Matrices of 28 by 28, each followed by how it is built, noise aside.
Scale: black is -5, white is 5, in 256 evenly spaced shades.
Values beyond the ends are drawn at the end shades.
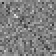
diagonal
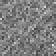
Hankel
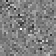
banded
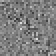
banded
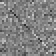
diagonal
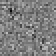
banded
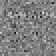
uneven rows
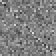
diagonal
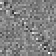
banded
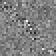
banded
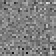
uneven rows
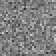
noise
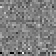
uneven rows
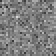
diagonal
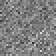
Hankel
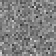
noise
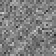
Hankel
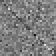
diagonal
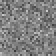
noise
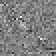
banded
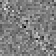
banded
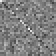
diagonal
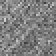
Hankel
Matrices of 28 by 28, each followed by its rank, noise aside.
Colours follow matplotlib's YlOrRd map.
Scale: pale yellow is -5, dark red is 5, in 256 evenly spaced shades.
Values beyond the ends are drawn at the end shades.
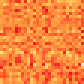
four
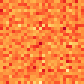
seven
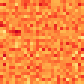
seven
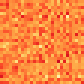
seven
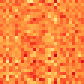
four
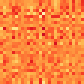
four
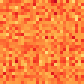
seven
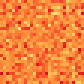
seven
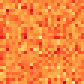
five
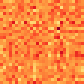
six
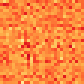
seven
